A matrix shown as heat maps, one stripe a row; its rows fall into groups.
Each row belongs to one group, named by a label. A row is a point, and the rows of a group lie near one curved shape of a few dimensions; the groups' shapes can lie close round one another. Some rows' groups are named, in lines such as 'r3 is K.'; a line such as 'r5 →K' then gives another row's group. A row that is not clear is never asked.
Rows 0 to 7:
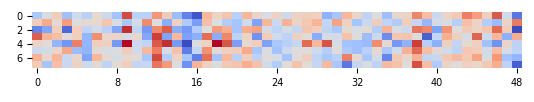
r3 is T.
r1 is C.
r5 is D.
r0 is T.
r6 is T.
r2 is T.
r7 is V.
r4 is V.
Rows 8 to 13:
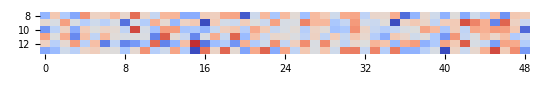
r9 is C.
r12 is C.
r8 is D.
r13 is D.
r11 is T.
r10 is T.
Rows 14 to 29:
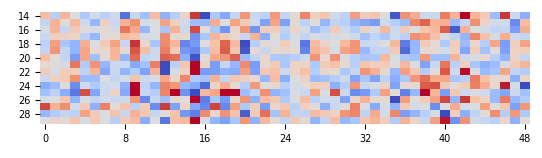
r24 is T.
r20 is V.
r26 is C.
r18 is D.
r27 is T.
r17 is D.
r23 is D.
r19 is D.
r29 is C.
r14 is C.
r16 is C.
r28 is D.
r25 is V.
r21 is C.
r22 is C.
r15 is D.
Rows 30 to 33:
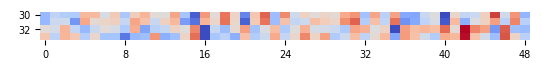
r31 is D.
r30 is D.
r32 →C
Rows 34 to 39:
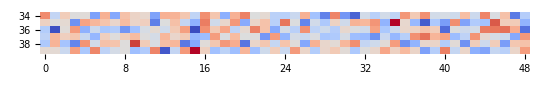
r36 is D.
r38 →D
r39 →C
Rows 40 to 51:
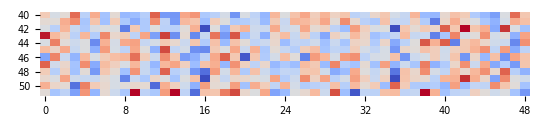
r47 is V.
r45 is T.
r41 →C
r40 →C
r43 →T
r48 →T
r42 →C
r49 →C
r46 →D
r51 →V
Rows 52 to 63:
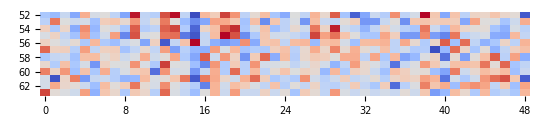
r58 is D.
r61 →D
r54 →V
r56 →C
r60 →T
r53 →D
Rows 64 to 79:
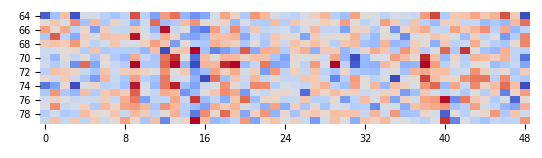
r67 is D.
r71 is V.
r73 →T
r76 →C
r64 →T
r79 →C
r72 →D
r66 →T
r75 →D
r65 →C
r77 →D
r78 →D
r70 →V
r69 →C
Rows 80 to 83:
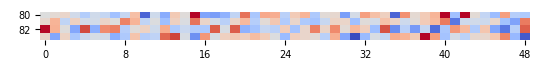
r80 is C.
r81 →C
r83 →V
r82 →V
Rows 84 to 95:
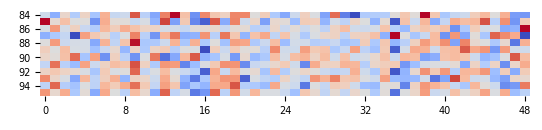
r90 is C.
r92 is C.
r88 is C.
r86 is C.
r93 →V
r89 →C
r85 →T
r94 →D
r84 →V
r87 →T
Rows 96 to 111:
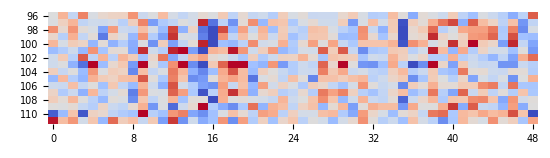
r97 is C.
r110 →T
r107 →V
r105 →D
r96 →C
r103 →V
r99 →T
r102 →C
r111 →T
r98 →T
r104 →V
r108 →C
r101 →V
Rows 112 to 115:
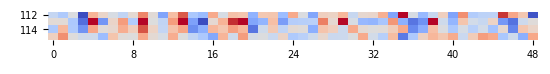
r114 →D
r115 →C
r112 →T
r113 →V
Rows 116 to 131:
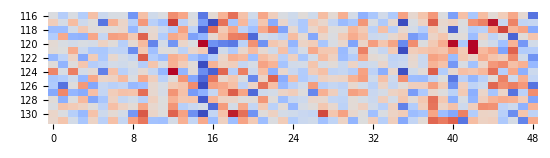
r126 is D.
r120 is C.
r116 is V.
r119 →D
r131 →C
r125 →D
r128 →D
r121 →C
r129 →C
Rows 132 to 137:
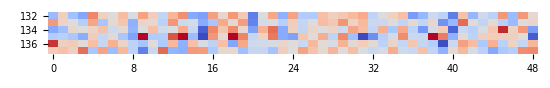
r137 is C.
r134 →D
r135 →V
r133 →V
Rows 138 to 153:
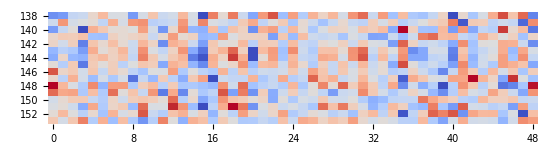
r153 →C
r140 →T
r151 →V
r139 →C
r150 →D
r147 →C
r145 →T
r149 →T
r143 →D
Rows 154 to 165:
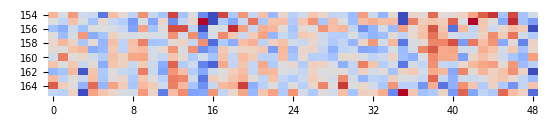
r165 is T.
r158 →C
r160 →C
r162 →T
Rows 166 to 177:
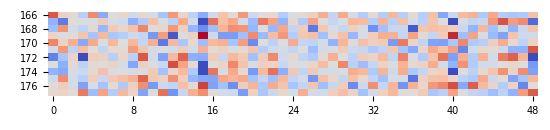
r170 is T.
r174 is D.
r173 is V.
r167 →D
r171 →C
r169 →C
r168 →D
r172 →T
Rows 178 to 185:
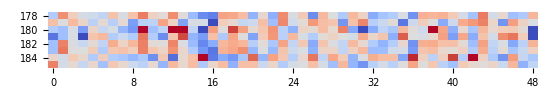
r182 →D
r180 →V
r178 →D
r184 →C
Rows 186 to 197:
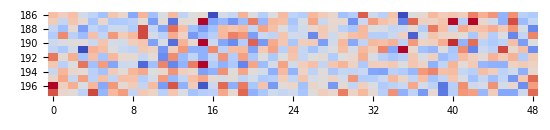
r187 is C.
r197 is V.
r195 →C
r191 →T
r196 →T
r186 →C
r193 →C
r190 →C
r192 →T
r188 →T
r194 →D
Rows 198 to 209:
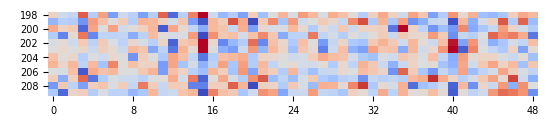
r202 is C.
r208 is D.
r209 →D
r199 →D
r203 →C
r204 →V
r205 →T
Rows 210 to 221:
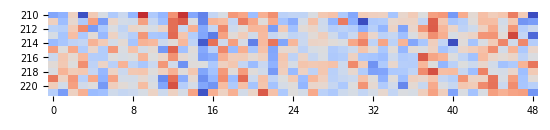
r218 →D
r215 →T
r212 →D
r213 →T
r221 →D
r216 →D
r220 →T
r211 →V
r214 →D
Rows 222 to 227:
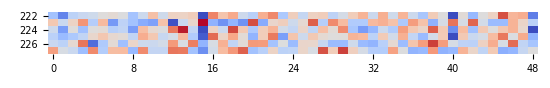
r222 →D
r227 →V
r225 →D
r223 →C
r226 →D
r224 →V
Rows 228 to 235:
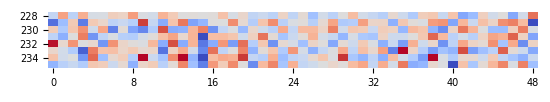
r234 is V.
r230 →C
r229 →T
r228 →C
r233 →T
